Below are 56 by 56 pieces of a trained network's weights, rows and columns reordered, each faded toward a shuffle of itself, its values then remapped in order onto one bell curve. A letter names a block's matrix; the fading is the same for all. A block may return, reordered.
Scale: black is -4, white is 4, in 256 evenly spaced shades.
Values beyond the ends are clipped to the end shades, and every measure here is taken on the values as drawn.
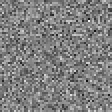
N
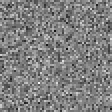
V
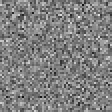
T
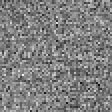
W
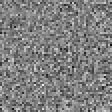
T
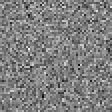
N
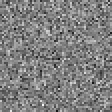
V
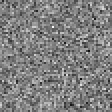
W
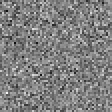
W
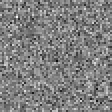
V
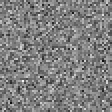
N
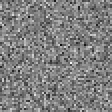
W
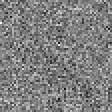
T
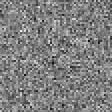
W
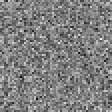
W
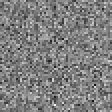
T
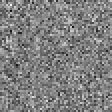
W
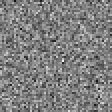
W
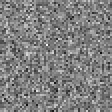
W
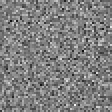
W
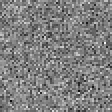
V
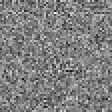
N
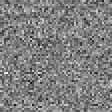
N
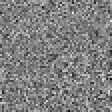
T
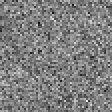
W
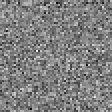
N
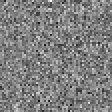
N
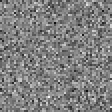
W
